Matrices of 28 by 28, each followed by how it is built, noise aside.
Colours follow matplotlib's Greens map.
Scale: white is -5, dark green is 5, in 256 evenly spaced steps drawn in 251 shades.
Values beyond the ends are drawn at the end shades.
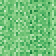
repeating rows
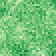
smooth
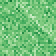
Toeplitz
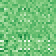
low rank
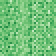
repeating rows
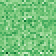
low rank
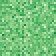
repeating rows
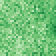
smooth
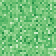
uneven columns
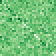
diagonal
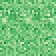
repeating columns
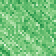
Toeplitz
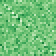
diagonal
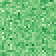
uneven columns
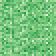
repeating rows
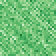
Toeplitz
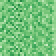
repeating rows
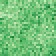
smooth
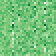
uneven columns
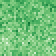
smooth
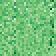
uneven columns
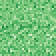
repeating columns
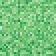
repeating columns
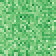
repeating rows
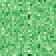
uneven columns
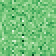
uneven columns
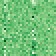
uneven columns
